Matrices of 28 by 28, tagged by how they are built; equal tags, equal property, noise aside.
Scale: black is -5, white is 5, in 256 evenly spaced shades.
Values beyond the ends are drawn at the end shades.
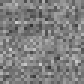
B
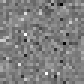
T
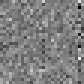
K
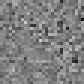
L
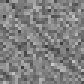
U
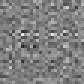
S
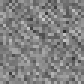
U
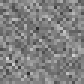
U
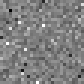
T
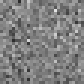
K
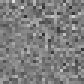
L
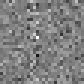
K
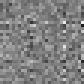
S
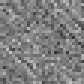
U
